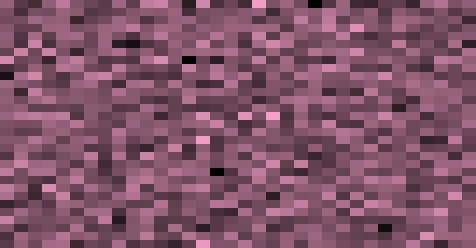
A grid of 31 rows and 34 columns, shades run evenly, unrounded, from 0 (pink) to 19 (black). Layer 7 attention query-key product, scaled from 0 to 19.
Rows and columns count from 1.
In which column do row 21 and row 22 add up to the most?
16
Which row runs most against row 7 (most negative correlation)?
8
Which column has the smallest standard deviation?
7
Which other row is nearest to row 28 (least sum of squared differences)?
14
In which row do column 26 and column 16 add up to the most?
1
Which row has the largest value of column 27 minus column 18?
15
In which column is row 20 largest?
23
